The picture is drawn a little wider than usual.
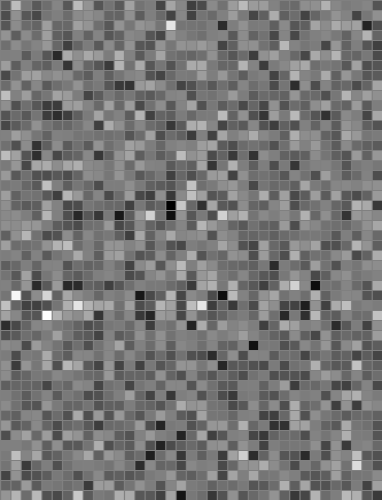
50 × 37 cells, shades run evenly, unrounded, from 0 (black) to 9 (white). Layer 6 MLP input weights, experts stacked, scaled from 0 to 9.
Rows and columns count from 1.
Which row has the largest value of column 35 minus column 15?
46
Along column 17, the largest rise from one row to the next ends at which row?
3
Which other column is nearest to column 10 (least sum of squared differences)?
33
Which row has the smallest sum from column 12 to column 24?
36
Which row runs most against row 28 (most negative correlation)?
50
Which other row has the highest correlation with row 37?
11
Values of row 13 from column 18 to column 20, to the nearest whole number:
3 6 6
